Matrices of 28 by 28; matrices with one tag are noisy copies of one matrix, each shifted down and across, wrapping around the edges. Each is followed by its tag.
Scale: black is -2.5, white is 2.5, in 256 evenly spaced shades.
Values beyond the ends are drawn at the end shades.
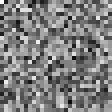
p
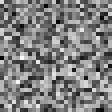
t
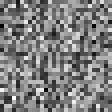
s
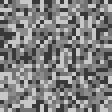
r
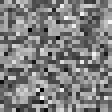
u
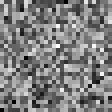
r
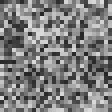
p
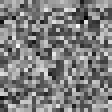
u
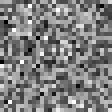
r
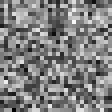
u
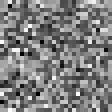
u
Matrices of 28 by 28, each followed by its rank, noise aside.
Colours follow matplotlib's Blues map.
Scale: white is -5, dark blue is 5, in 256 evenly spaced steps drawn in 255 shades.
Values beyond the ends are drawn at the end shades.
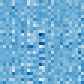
three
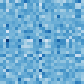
three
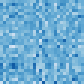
four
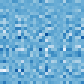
four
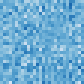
six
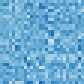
five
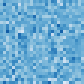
six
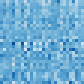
four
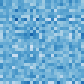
four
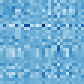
four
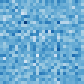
five
